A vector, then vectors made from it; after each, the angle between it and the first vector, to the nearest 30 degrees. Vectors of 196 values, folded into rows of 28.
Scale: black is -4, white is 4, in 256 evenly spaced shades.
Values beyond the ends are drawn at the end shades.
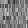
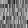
30 degrees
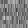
150 degrees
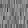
60 degrees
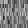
30 degrees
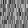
90 degrees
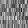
90 degrees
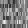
30 degrees
